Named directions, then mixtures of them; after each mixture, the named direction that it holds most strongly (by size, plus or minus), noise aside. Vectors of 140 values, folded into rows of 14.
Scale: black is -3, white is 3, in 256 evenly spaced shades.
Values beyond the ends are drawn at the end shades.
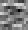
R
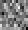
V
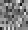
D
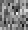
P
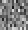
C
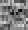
R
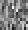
P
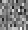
C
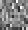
C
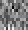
C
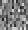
C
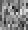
P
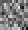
V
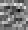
R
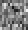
P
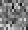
D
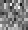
V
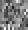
D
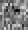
P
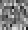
C
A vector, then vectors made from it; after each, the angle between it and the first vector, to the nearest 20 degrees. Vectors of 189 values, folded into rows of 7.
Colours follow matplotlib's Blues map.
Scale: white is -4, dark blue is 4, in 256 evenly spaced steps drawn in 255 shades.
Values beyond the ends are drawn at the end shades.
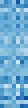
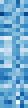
60 degrees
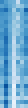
120 degrees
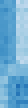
100 degrees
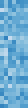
60 degrees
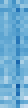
140 degrees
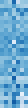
140 degrees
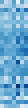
160 degrees
